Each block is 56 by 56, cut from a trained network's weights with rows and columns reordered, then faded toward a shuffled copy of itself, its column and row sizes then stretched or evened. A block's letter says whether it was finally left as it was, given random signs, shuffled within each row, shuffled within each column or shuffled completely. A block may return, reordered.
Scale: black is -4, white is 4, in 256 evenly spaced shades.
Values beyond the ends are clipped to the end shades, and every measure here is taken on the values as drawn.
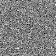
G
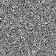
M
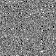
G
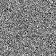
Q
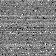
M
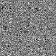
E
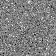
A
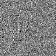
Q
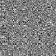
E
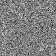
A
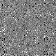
G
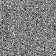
Q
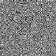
E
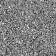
A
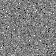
A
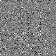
G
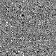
G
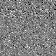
M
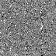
Q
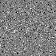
M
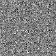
G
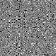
E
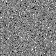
A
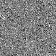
Q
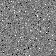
A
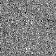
G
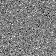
A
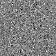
Q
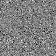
M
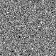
M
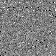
M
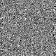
G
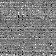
E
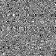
E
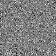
G
